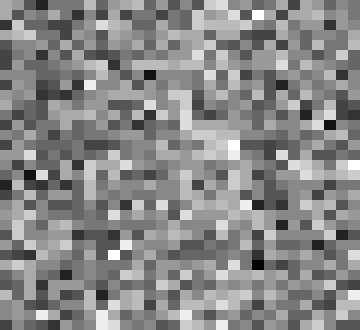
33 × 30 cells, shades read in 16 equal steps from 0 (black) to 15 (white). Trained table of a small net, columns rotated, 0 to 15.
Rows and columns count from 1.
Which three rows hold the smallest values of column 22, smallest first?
27, 21, 26
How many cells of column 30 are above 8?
12
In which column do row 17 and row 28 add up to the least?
7
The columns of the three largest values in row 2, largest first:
22, 20, 17
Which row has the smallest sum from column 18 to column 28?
25
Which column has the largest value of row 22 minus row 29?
16
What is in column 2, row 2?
5
